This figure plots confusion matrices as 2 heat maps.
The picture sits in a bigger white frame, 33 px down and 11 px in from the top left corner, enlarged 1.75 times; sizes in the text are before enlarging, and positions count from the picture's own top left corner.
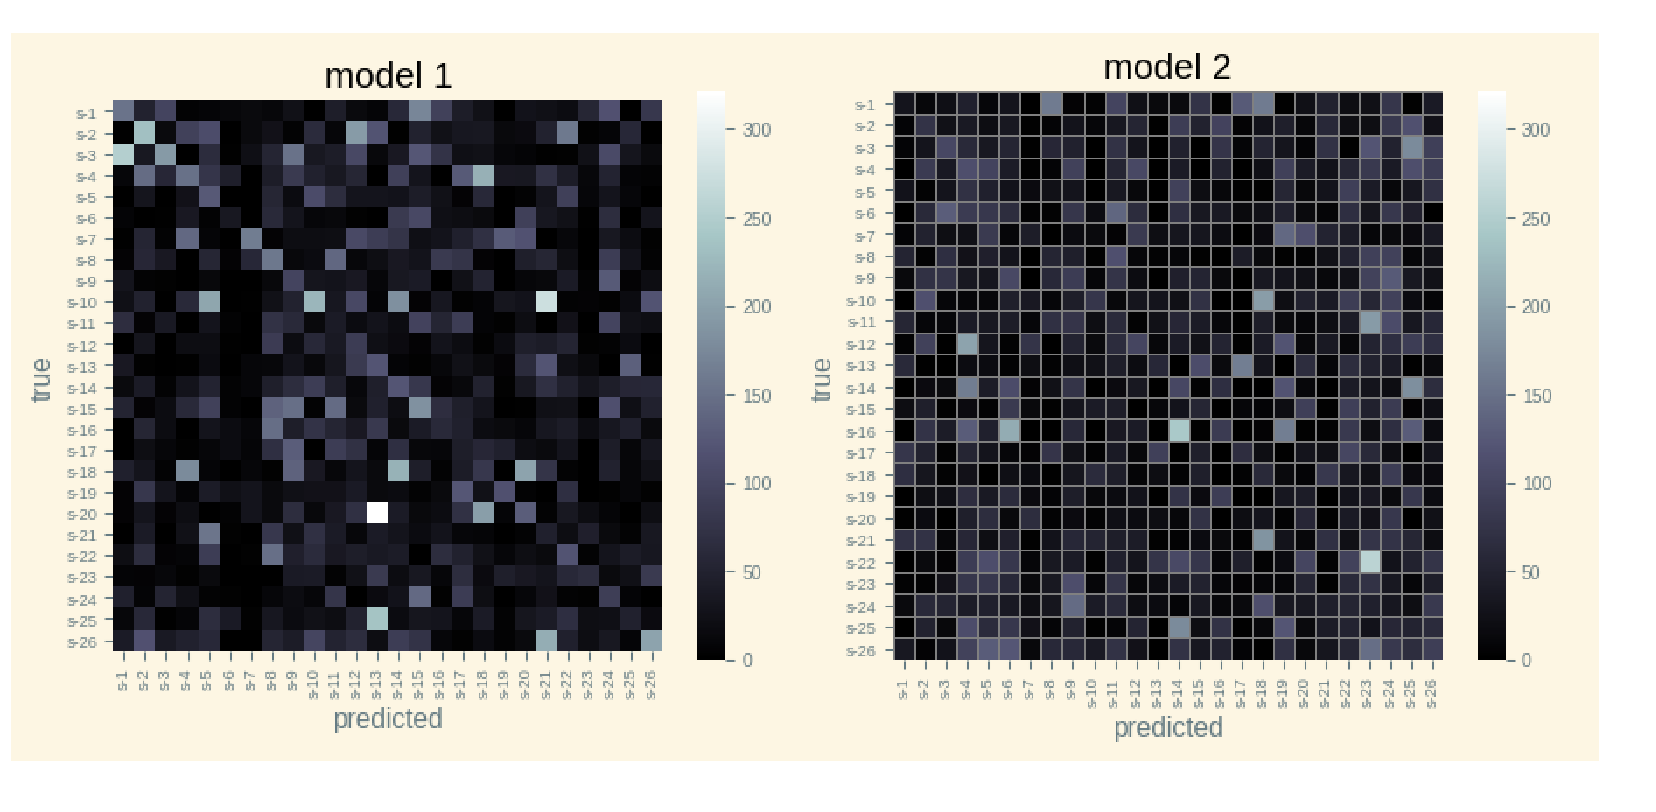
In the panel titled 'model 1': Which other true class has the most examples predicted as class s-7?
s-8
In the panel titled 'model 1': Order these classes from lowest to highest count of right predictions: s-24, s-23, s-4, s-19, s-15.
s-23, s-24, s-19, s-4, s-15
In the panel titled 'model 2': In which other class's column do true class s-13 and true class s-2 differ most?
s-17
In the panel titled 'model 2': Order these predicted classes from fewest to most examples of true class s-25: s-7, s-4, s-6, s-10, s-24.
s-10, s-7, s-24, s-6, s-4
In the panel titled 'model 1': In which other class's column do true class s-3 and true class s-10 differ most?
s-21
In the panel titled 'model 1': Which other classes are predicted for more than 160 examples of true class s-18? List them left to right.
s-4, s-14, s-20
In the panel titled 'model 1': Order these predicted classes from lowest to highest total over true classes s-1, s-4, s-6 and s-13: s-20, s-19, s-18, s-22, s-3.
s-19, s-22, s-3, s-20, s-18
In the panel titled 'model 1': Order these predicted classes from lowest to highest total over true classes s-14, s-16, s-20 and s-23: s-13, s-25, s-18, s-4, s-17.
s-4, s-25, s-17, s-18, s-13
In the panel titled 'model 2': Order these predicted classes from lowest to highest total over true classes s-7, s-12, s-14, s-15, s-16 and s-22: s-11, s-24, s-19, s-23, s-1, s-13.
s-1, s-13, s-11, s-24, s-23, s-19
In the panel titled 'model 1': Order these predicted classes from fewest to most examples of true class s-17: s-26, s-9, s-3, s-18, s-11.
s-3, s-26, s-18, s-11, s-9
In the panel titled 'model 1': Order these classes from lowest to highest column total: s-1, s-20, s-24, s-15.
s-1, s-20, s-24, s-15
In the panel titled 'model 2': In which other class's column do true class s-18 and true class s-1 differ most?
s-8
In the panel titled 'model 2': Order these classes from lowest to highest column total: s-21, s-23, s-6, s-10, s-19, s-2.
s-10, s-21, s-2, s-19, s-6, s-23
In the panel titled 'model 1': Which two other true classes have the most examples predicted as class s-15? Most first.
s-1, s-24
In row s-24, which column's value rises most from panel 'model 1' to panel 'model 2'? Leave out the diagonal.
s-9
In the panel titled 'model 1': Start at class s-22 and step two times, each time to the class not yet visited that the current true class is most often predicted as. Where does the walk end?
s-11
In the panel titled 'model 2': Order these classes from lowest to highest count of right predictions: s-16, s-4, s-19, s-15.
s-19, s-15, s-16, s-4
